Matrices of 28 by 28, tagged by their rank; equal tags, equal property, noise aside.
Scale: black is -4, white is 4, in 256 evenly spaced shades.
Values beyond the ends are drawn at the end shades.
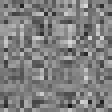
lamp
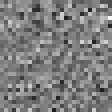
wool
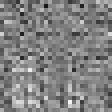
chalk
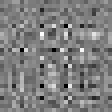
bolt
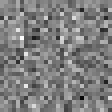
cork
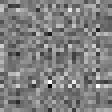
chalk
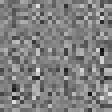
lamp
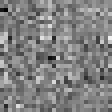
cork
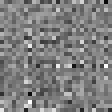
lamp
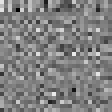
lamp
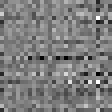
lamp
